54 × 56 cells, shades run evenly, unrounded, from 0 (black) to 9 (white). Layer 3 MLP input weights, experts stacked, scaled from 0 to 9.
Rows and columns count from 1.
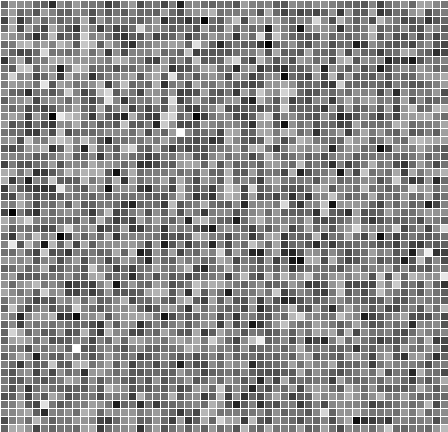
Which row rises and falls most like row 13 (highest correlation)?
26
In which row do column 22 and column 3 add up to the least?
40
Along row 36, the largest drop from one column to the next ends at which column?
15
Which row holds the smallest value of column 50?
12
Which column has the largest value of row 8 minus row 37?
29
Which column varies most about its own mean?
33
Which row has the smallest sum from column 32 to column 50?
6
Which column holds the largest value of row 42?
2
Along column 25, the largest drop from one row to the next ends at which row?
7
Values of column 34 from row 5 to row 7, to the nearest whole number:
3 0 3
